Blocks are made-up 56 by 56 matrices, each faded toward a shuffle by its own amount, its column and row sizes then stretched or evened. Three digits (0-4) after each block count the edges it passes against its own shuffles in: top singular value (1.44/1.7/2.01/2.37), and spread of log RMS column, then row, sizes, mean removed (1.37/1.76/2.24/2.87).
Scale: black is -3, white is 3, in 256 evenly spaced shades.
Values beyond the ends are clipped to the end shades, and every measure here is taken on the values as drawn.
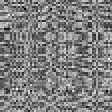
4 1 1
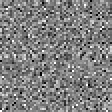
3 1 0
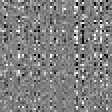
4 4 3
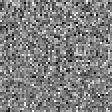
1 0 0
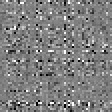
2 4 4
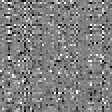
4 3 2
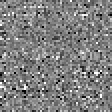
2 2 2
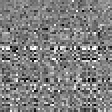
4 2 4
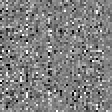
2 4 1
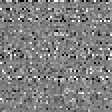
2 0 4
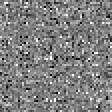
0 2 2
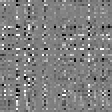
4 4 4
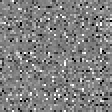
2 1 2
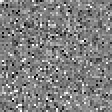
0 1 0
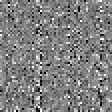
3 3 0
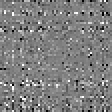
2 3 4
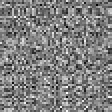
4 2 1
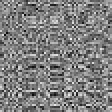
4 0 3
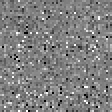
1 2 2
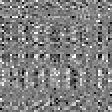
4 3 3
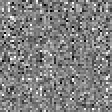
1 3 1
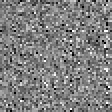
0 2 1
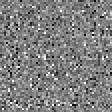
2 1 2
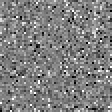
0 2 2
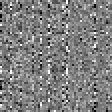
2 4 0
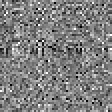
3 1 2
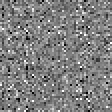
0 3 1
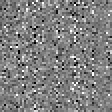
1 3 0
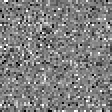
1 0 2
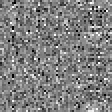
2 2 0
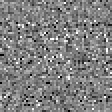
0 0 2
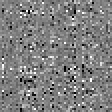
1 4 2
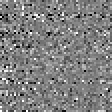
2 2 3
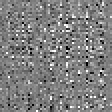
3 4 2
